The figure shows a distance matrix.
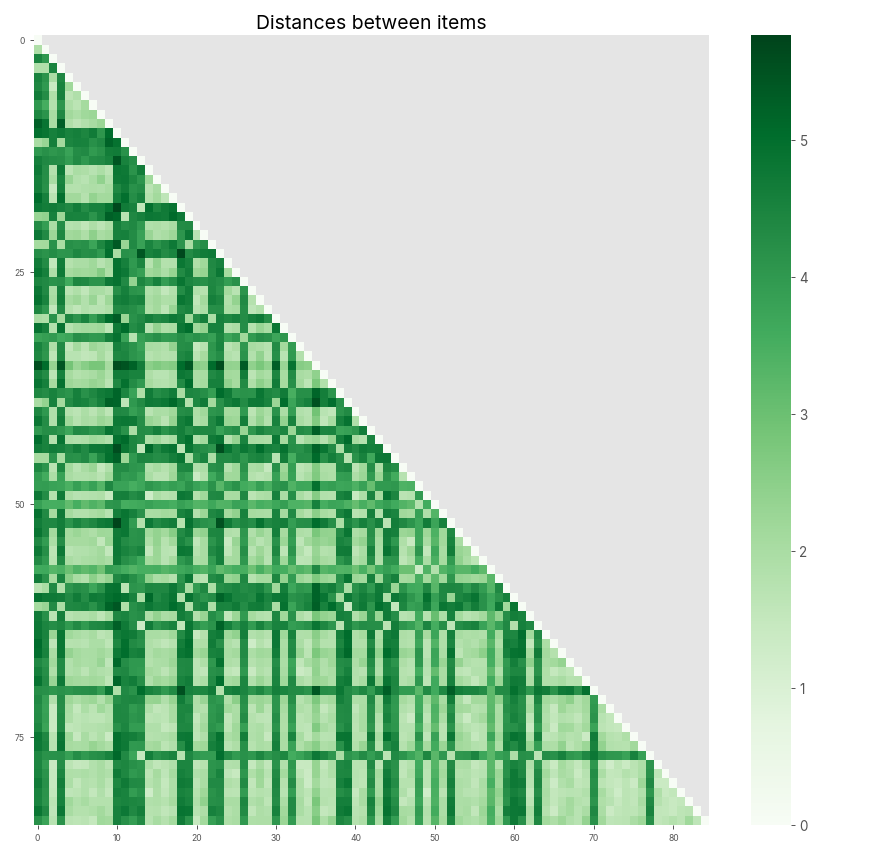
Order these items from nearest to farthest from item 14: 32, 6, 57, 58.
6, 58, 57, 32
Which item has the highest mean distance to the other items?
10
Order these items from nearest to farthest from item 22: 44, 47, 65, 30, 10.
30, 47, 44, 65, 10
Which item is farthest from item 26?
35
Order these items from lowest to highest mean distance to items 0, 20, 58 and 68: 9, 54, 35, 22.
54, 9, 35, 22
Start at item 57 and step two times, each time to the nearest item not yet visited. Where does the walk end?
50
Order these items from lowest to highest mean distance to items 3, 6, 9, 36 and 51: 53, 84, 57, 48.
84, 53, 57, 48
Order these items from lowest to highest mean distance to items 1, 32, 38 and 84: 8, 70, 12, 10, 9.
12, 8, 9, 70, 10
